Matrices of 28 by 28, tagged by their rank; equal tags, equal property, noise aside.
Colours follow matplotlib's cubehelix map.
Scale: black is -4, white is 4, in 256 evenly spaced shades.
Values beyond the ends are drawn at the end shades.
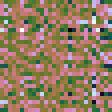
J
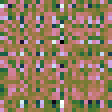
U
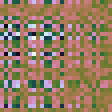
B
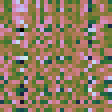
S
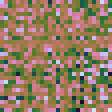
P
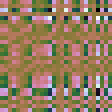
B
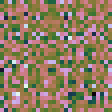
P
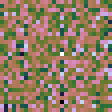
P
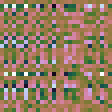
B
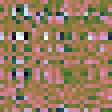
U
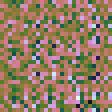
J
